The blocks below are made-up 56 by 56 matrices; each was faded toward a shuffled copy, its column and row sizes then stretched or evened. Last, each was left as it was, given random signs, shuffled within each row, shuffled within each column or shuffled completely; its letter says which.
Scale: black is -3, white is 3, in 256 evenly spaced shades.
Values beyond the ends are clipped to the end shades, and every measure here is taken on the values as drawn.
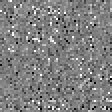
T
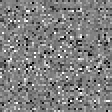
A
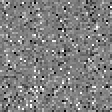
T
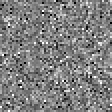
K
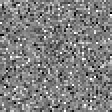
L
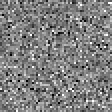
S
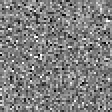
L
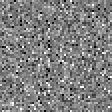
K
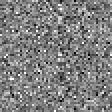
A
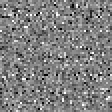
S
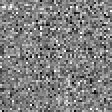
T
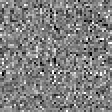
A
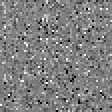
K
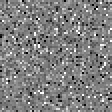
L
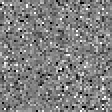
K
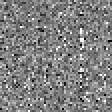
T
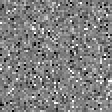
K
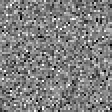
L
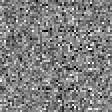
A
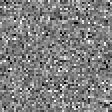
A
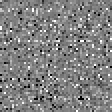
T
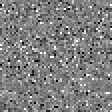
S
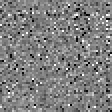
A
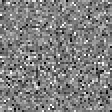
S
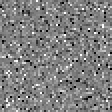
L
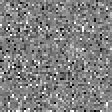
T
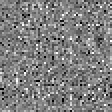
T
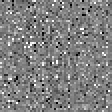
A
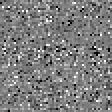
T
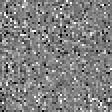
T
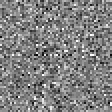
T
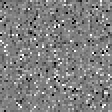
K
